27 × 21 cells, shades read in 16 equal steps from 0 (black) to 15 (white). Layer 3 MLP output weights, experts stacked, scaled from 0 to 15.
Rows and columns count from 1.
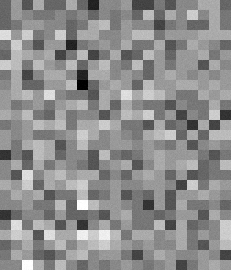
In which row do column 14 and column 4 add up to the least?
21
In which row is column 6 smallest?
6
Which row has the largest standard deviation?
23
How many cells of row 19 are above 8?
13
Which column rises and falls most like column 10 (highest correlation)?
5
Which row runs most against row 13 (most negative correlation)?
2
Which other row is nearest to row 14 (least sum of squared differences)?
19
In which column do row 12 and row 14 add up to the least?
17
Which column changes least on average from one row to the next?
11
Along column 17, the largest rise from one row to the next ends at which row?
20
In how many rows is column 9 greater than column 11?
11
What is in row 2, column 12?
8
